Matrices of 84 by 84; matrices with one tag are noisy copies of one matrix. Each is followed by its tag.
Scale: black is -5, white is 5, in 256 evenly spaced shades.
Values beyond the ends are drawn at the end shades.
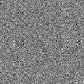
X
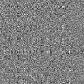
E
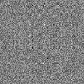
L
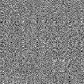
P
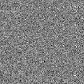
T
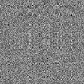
L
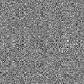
X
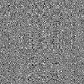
L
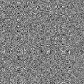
E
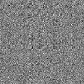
L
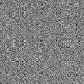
X
